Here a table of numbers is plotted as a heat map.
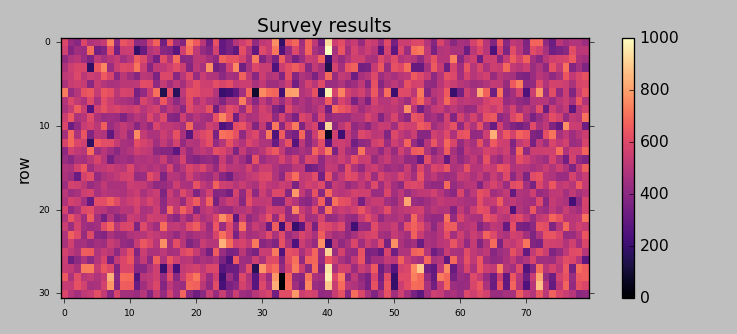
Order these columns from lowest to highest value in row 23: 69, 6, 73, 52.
6, 52, 69, 73
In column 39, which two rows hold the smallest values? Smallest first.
6, 10
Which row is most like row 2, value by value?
24
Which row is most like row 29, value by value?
28
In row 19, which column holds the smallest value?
77
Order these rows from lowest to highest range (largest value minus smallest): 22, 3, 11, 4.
4, 22, 3, 11
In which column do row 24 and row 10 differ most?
40
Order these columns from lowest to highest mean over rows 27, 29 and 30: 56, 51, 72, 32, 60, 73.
56, 60, 73, 51, 32, 72
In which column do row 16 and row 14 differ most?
54
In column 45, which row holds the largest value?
13
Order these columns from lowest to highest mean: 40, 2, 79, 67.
67, 2, 79, 40
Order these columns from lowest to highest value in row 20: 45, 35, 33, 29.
29, 33, 45, 35
